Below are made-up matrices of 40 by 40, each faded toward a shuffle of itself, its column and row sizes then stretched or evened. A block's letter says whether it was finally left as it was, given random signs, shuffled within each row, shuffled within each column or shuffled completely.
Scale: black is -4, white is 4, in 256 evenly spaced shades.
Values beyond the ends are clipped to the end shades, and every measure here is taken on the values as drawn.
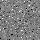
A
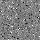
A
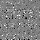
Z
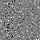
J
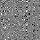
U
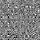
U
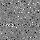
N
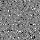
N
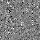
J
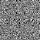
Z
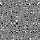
U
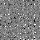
Z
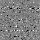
N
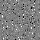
J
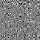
U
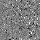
J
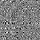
U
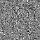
J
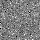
A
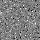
A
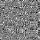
U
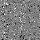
J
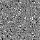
J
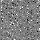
J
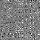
U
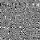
U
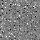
J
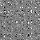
Z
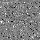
N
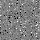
J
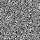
J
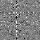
Z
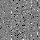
J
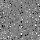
J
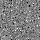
A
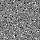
A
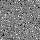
A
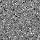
A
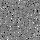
A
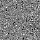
J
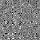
U
